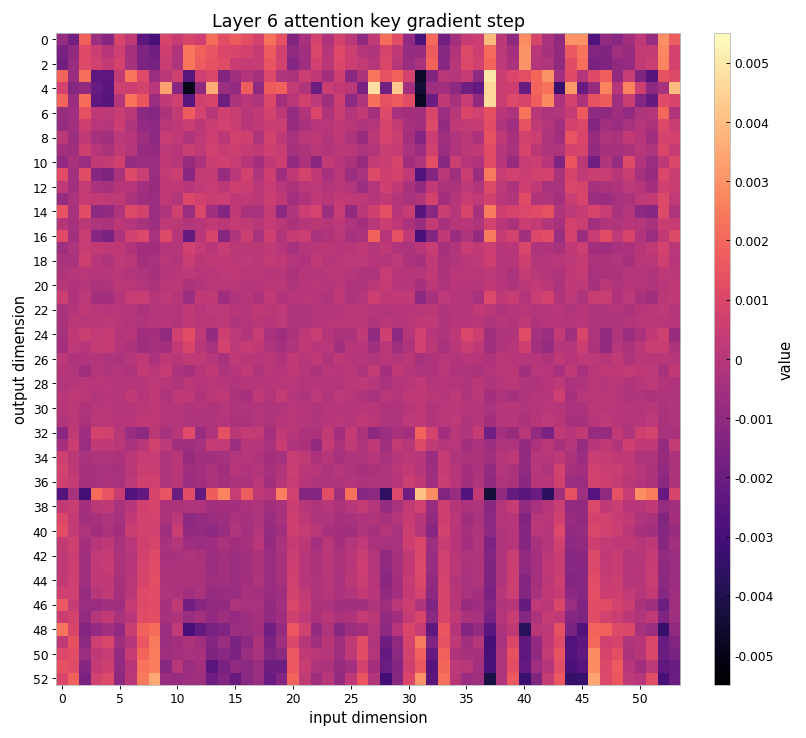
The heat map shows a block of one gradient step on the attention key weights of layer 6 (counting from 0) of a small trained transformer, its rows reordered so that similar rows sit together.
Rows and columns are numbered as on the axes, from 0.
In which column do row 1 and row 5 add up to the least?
31
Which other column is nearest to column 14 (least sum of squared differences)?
32
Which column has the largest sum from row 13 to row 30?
37
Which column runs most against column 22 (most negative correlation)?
49
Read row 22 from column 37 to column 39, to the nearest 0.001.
0 0 0
